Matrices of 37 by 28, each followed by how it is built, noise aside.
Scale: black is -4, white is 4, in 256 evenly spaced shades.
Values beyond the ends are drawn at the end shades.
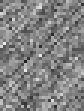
Hankel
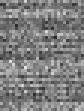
blocks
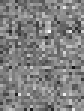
low rank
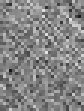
Toeplitz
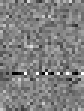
uneven rows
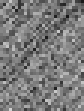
Hankel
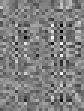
low rank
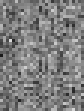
blocks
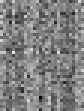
blocks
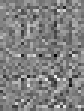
low rank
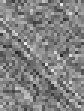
Toeplitz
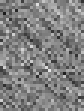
Toeplitz
